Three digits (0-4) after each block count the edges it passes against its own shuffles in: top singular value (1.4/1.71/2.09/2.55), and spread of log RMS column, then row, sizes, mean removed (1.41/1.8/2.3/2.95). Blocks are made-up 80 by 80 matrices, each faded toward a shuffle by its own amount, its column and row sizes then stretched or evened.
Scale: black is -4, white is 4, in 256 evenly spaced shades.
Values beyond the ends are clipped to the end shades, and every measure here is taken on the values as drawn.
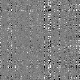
3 4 2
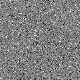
1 0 0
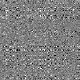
3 2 3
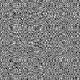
4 1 2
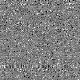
2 0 2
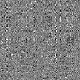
3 3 1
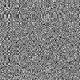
4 2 0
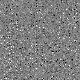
0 1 1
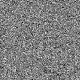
1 0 0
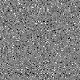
3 0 1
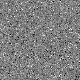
0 1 0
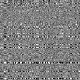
4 1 4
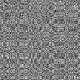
4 2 0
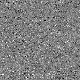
1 0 2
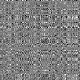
4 2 4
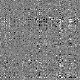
3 3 3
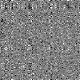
3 2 2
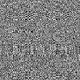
3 1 2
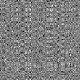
4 3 0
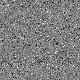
0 0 0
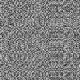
4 2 1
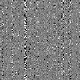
3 4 0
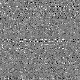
2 0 3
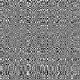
4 4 4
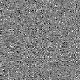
3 1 1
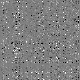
1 3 2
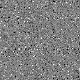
1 1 2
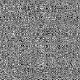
3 2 3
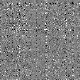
1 3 2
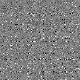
1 2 3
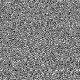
3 0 2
